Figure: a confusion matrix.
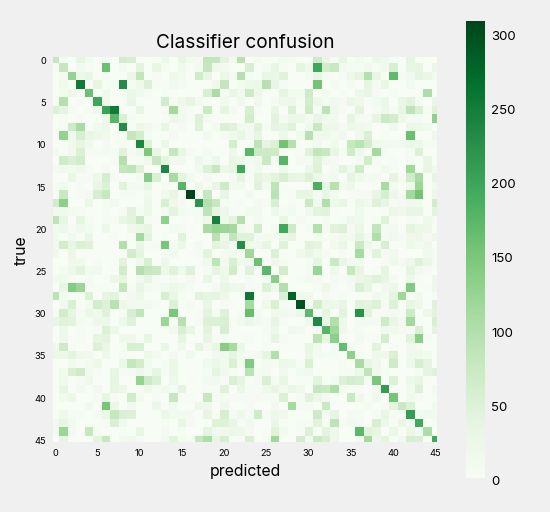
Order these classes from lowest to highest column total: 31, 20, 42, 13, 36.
13, 20, 36, 42, 31
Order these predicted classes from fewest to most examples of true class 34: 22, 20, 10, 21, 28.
28, 22, 10, 21, 20
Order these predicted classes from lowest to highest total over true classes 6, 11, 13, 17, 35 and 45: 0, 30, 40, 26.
40, 0, 30, 26
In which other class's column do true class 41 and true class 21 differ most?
6
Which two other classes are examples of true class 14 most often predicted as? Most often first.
11, 43
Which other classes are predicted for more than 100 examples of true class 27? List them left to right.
2, 3, 42
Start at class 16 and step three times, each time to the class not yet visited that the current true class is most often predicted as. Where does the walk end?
31
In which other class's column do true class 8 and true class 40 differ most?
3
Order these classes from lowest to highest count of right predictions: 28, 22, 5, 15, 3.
15, 5, 22, 3, 28
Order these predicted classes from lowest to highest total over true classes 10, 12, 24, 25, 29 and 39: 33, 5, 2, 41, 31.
41, 5, 2, 33, 31
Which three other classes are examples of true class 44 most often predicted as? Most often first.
36, 1, 4
